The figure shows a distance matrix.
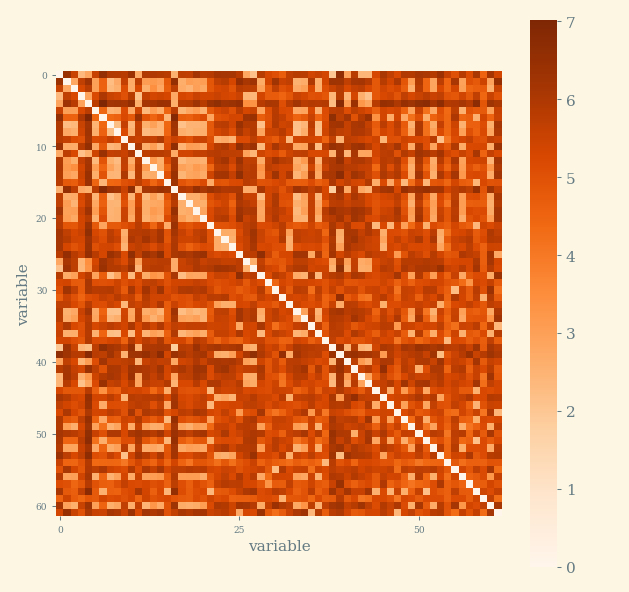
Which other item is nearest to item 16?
38
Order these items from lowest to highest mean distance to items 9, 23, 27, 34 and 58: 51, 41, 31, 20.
51, 20, 31, 41
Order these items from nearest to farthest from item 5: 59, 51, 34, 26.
34, 51, 59, 26
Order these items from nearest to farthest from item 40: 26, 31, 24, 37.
26, 31, 37, 24
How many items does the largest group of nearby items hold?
21
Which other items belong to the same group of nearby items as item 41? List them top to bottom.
50
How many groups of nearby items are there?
10
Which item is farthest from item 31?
39
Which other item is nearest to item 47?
61
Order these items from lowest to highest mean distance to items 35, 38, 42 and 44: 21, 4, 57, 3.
3, 4, 21, 57
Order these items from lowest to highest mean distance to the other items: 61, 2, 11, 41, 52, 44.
2, 52, 44, 11, 61, 41
